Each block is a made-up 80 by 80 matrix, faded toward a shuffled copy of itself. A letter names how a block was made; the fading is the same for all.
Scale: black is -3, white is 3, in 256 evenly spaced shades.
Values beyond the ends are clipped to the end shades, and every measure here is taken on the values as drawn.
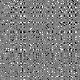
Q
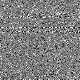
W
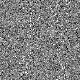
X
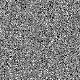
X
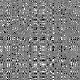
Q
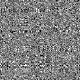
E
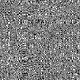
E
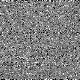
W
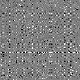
Q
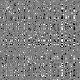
Q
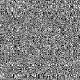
E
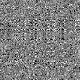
E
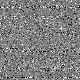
W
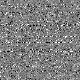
W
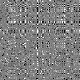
Q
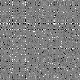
Q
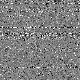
W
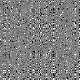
Q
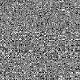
E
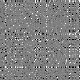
Q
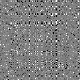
Q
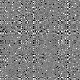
Q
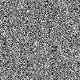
X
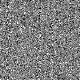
X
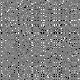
Q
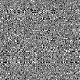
E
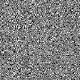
E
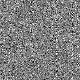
X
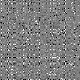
Q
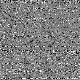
W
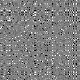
Q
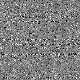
W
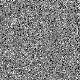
X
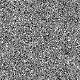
X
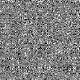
E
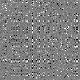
Q
